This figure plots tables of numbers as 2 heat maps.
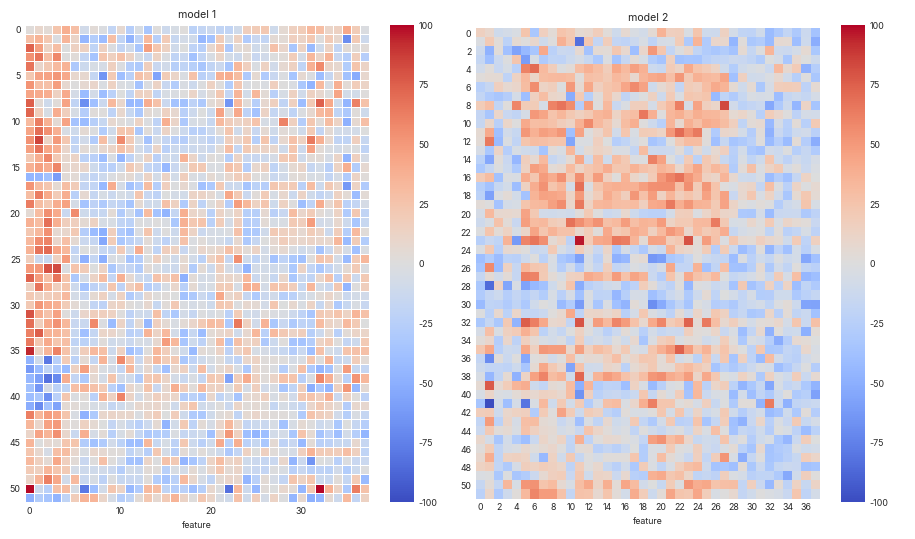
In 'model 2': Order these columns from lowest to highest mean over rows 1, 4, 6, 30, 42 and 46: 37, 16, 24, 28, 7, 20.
37, 28, 20, 16, 7, 24
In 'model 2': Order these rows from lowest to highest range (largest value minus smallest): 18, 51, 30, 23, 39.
30, 51, 18, 39, 23
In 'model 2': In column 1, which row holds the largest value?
39
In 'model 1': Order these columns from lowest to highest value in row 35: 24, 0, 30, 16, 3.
30, 16, 24, 3, 0
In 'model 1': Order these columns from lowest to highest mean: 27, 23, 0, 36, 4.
27, 36, 23, 4, 0
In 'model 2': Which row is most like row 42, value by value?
0
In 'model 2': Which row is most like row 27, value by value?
4
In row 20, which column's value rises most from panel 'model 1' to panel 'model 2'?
12
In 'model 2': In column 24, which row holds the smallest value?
3
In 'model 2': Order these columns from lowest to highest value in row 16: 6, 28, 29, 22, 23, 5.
29, 28, 6, 5, 23, 22
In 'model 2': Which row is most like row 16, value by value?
35
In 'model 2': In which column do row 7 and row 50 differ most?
5
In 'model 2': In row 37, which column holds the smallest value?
10
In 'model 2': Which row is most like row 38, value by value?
17
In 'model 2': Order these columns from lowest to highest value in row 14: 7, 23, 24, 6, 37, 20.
24, 37, 6, 23, 7, 20
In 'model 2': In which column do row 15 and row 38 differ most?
11
